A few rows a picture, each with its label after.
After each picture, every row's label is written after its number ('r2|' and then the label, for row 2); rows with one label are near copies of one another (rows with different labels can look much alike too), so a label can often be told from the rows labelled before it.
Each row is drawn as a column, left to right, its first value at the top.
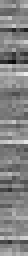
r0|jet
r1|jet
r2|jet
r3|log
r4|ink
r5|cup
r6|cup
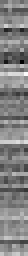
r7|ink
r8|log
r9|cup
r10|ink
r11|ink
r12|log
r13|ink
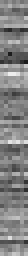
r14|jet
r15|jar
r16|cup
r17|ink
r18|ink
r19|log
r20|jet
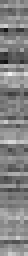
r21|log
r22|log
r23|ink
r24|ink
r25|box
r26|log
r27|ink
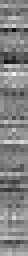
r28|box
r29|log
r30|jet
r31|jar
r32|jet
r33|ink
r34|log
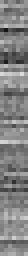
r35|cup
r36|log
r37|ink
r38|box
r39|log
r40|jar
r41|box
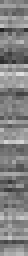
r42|jar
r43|jet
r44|box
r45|jet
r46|ink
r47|ink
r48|jar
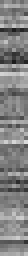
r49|jar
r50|cup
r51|box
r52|log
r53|box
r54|jar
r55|jet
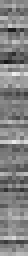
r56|jet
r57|jet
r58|log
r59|cup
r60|ink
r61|jet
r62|ink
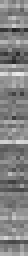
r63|cup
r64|cup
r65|jet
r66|jar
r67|cup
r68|ink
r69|cup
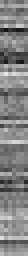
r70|box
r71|jar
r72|box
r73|cup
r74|log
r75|log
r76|box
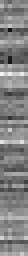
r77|cup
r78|ink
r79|jar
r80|ink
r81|ink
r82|ink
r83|box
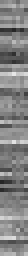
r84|box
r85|box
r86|box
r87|cup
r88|jar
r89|cup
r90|ink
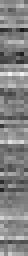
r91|box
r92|jar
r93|ink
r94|ink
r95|cup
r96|cup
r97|jar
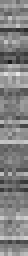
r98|box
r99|cup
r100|jet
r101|cup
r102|jar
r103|box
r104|box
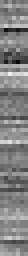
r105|ink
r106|log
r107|cup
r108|jar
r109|log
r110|jar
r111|jar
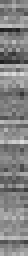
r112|log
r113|jar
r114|log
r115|cup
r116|log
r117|ink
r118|jet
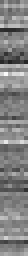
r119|jar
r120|cup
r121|log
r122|jar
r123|jar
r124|cup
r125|jet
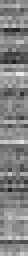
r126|jet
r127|log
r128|box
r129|log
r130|cup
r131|ink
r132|box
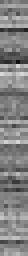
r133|jar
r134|jet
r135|log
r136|box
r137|jet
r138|jar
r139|jar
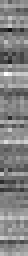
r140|box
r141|cup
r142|jar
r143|box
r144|ink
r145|box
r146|ink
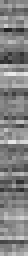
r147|jet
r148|jar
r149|cup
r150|ink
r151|box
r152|box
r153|ink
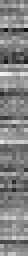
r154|ink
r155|jar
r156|ink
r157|box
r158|log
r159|cup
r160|jar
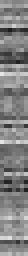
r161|cup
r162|box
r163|box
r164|jar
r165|jet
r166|log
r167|box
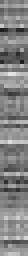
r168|log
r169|box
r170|ink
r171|ink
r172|box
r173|log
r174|box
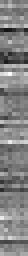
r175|box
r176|jar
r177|cup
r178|log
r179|log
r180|jet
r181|log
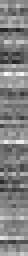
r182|box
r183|cup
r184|ink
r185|jet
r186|cup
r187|ink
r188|ink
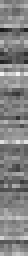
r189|cup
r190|log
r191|jar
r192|ink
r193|ink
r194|box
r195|cup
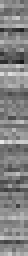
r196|cup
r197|jet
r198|ink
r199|jar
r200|jet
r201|log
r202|ink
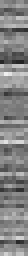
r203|jet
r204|ink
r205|ink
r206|log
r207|jet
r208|jet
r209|jar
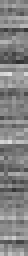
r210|ink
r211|cup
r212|ink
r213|box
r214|jet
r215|jet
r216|jar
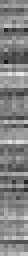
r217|ink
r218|log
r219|ink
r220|box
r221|ink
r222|ink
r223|box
